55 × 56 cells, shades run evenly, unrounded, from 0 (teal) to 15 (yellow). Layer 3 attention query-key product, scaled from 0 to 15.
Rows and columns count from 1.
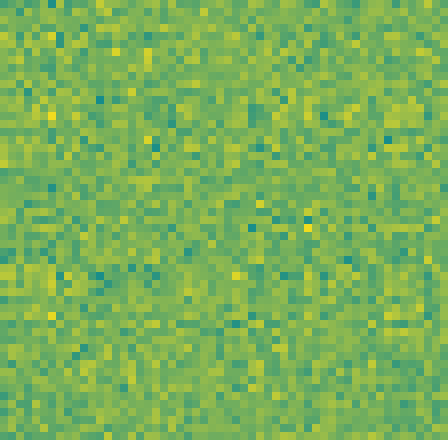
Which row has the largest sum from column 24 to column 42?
13
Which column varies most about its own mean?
7
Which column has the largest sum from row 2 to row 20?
50
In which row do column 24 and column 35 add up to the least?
32
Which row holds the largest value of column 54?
33
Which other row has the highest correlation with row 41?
46
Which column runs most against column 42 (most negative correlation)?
1
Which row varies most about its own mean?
35
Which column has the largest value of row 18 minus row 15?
19
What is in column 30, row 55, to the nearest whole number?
6
